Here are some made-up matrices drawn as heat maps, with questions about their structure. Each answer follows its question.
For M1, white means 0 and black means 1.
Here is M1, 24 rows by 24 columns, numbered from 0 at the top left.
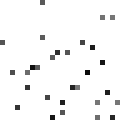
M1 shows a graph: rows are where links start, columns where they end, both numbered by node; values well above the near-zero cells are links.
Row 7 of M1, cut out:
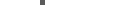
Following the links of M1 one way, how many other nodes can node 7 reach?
3
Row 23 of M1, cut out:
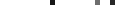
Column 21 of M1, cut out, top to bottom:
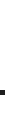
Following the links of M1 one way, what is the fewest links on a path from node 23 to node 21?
4
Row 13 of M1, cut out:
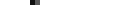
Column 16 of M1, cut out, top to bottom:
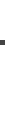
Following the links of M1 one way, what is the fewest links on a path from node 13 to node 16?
3
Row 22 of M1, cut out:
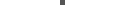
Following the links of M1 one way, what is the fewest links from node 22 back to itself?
4
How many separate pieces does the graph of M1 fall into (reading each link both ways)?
4
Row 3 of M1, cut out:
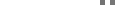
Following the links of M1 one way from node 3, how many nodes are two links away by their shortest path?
3
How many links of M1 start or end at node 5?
2
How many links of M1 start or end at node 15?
1
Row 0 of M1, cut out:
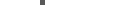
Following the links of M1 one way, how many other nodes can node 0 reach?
2
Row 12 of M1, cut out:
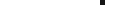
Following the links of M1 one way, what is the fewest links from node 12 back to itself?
2
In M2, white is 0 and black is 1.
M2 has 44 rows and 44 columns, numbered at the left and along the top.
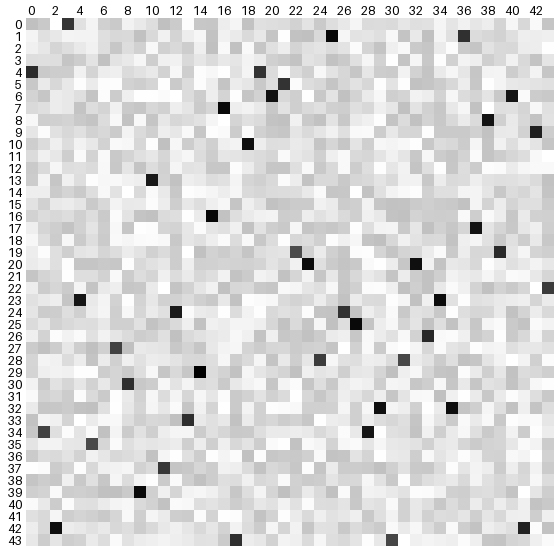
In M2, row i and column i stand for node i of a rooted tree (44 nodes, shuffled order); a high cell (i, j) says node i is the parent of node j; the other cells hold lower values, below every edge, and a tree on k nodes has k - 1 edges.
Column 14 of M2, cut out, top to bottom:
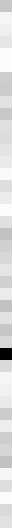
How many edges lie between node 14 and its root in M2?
4
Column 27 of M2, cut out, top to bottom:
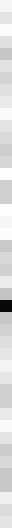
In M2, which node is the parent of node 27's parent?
1
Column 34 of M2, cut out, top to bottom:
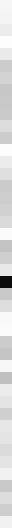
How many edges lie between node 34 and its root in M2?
3
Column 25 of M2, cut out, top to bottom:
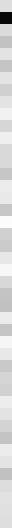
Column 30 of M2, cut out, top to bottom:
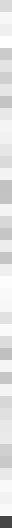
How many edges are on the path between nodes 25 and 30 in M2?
8
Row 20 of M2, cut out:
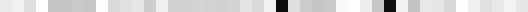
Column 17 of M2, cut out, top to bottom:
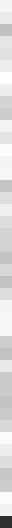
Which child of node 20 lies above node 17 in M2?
23
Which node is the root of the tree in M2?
6
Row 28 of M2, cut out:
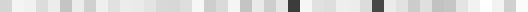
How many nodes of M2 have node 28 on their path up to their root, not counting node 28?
8
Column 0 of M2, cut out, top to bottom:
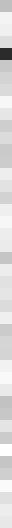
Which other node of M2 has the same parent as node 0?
19
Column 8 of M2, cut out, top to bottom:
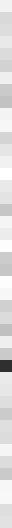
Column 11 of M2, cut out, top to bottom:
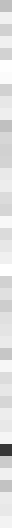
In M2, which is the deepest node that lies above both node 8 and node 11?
43
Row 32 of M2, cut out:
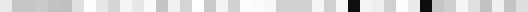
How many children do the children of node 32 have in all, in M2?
2
